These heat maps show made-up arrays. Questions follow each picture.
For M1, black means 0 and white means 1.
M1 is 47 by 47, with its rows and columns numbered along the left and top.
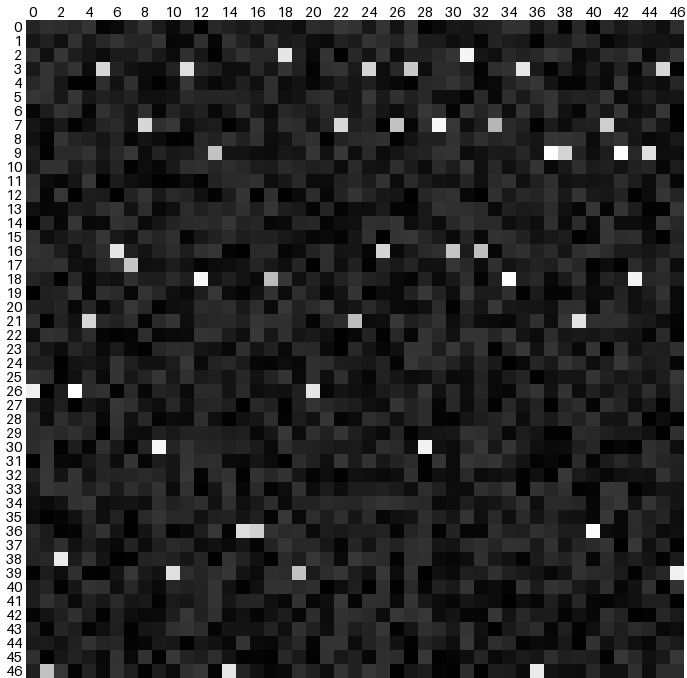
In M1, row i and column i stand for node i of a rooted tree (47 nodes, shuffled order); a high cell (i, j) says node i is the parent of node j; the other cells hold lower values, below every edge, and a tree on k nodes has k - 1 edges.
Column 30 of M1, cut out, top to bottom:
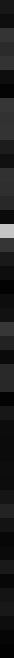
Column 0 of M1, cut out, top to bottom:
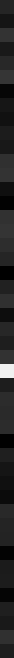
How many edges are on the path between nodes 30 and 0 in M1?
8
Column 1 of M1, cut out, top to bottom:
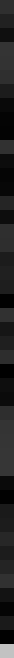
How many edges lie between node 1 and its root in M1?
3
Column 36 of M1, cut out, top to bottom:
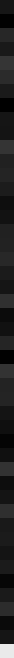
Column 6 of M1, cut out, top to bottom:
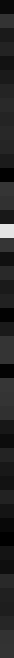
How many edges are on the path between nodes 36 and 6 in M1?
2
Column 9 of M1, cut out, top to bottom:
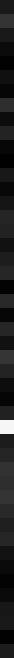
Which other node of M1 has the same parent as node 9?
28
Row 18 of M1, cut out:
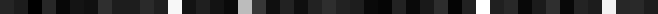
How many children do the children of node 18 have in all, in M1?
1
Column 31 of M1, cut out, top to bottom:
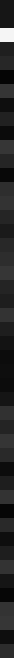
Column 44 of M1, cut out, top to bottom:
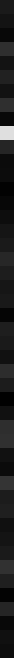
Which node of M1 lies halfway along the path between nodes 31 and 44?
38
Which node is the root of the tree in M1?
21
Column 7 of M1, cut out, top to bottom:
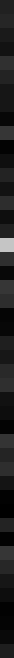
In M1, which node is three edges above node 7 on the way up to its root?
2
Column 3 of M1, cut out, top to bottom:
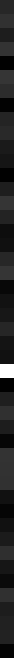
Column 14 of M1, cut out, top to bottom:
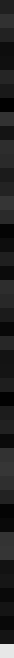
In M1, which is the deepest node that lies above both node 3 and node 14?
46
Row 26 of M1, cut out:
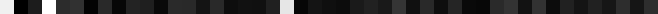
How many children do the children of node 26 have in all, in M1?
6
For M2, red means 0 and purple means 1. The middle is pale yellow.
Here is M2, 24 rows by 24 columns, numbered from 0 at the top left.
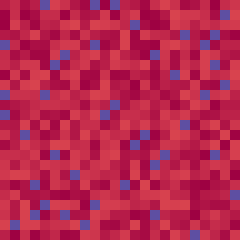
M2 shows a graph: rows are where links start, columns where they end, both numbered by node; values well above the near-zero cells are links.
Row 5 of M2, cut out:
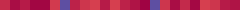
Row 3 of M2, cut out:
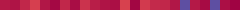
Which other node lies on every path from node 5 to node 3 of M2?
node 21
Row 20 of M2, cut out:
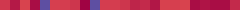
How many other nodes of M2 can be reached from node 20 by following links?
5
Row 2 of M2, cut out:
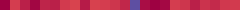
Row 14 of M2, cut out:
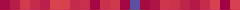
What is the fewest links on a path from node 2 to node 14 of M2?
2
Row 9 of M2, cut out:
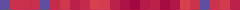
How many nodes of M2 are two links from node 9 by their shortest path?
1
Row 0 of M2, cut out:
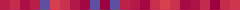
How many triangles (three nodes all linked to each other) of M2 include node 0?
1
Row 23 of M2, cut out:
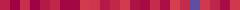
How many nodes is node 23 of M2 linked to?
1
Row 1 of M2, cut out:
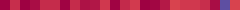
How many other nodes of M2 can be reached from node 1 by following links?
2
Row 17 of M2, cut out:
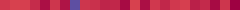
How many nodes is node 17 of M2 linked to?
1
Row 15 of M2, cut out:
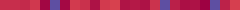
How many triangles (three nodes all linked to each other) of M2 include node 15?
0
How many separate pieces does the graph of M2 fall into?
6
